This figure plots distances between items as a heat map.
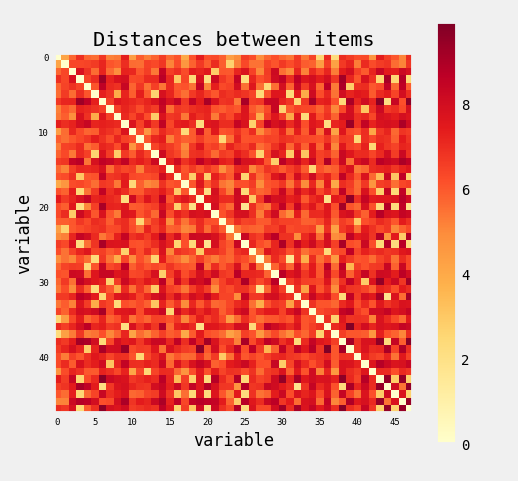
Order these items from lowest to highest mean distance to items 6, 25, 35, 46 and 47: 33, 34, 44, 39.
44, 33, 39, 34
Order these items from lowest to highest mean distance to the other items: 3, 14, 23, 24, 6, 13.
23, 13, 3, 24, 6, 14
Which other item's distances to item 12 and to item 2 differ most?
42
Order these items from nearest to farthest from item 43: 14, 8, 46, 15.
15, 8, 14, 46
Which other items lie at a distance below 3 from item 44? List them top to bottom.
6, 32, 38
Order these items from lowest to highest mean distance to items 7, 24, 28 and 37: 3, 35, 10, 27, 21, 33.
35, 27, 10, 33, 21, 3
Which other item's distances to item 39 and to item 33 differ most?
8
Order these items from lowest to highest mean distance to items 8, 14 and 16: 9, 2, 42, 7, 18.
18, 42, 2, 7, 9
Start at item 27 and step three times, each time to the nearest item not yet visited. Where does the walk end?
13
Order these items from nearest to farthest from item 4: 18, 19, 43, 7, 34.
18, 43, 7, 34, 19
